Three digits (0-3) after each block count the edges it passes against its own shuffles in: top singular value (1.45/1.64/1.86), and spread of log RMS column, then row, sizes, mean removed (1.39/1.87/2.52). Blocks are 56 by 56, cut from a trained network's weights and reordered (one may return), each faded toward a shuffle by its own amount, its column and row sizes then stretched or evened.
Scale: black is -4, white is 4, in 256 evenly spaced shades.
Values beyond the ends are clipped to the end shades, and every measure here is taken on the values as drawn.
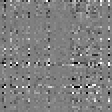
2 3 3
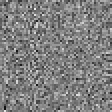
2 1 0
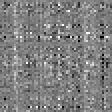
3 2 3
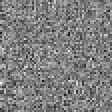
2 1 0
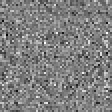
0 1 2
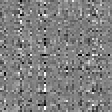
3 3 2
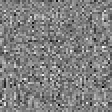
3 2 2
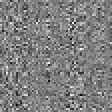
3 3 1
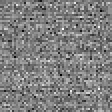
0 0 0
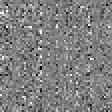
0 3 2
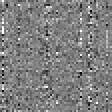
1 3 0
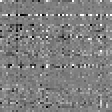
2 1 3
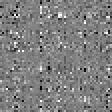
0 3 3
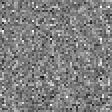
0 2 1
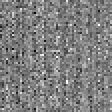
1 2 0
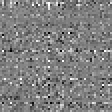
0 2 3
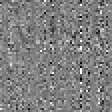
2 3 1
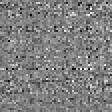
0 1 3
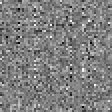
1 2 1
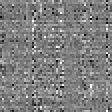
1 3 0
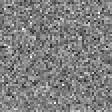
0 0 0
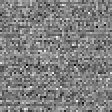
1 0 0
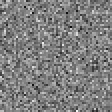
1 1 0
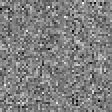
0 2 0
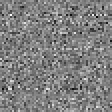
1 1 2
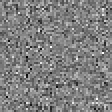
1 2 0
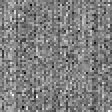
2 1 0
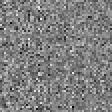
1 2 1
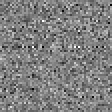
1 0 2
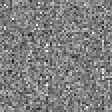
0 1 0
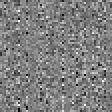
2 3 0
